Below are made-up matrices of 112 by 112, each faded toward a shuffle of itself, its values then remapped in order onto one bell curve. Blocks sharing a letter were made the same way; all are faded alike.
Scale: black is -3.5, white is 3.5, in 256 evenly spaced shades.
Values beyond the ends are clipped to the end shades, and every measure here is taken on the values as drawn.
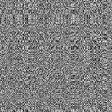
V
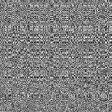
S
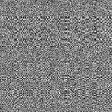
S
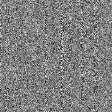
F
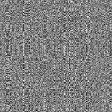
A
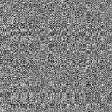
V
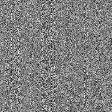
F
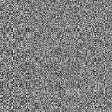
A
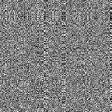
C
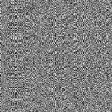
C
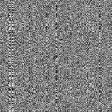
A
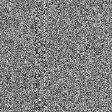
F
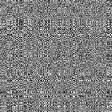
S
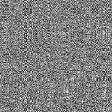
A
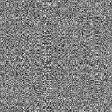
C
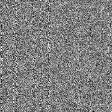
F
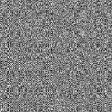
C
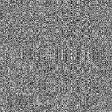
A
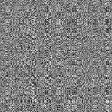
C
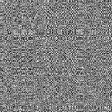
V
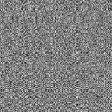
V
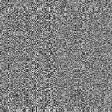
A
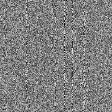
F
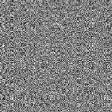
C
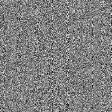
F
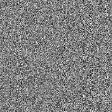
F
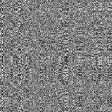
A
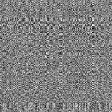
V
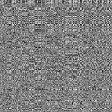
S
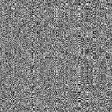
A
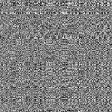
S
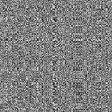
C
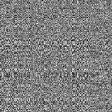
C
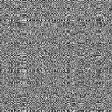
S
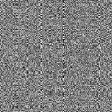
A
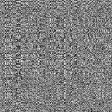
C
